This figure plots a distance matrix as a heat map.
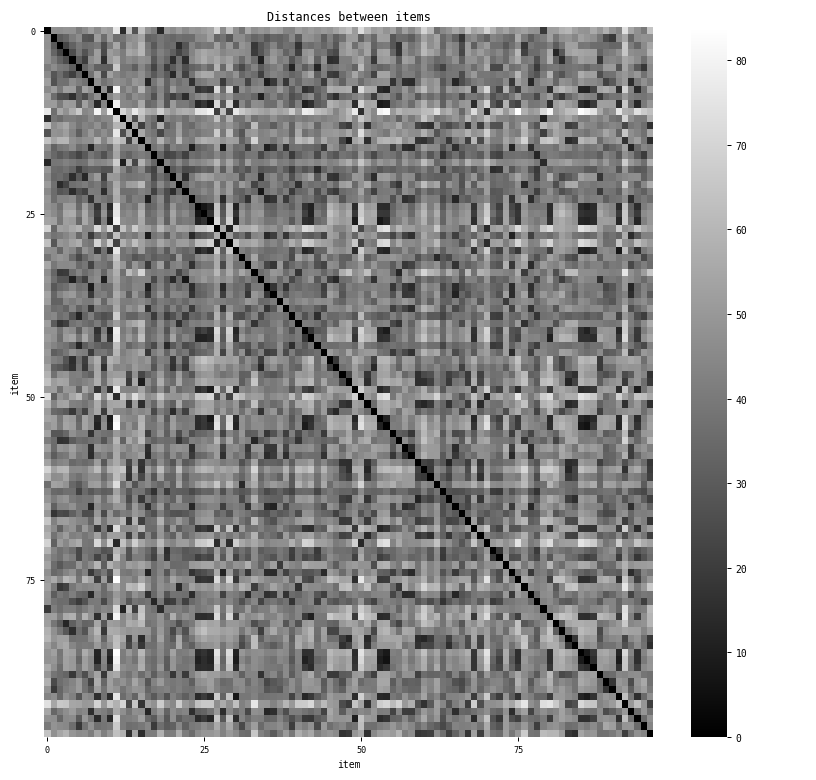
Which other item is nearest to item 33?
56
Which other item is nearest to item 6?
20
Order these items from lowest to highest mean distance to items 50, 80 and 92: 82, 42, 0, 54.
42, 54, 82, 0
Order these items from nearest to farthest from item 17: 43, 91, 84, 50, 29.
43, 91, 84, 29, 50
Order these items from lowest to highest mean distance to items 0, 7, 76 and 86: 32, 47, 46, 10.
10, 32, 46, 47
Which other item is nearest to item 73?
37
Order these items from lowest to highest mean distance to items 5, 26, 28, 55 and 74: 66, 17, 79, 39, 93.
93, 39, 17, 66, 79
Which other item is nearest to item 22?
34
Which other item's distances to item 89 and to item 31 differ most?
62
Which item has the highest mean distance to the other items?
11
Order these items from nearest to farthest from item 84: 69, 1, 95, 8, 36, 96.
96, 69, 36, 95, 1, 8
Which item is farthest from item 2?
92
